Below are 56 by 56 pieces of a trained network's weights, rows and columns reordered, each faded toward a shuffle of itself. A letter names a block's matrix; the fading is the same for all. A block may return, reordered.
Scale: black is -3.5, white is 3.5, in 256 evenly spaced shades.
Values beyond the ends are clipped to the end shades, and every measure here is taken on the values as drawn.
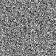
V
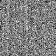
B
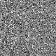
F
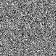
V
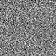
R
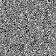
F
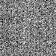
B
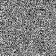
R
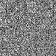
V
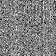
B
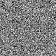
R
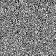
R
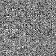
B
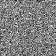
R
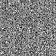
B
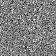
F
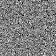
F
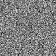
R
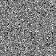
F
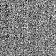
B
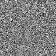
R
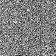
B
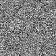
R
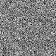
V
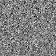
R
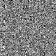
F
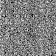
B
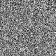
V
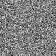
V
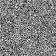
V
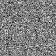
R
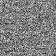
R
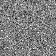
V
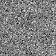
F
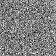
B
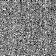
B
